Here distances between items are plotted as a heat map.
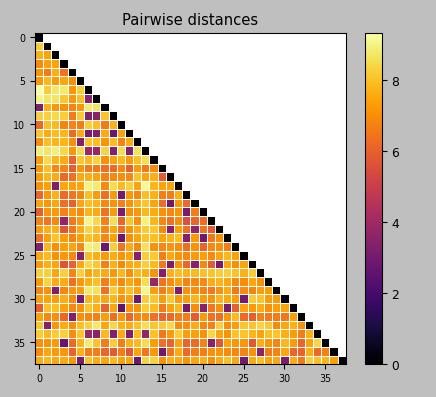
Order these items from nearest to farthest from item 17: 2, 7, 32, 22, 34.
2, 32, 22, 34, 7
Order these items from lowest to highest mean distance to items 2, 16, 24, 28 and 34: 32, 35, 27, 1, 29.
29, 32, 35, 27, 1
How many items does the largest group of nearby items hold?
6
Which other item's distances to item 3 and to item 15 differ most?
27
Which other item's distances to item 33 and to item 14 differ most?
1
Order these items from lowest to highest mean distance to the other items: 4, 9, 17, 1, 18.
18, 4, 9, 17, 1
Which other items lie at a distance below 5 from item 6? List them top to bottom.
7, 9, 11, 13, 34
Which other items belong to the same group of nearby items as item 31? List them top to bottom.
10, 18, 20, 23
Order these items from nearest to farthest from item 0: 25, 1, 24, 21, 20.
24, 20, 21, 25, 1
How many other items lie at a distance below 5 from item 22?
3
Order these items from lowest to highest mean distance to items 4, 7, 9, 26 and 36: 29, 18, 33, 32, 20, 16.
32, 16, 18, 20, 29, 33
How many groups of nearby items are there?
11
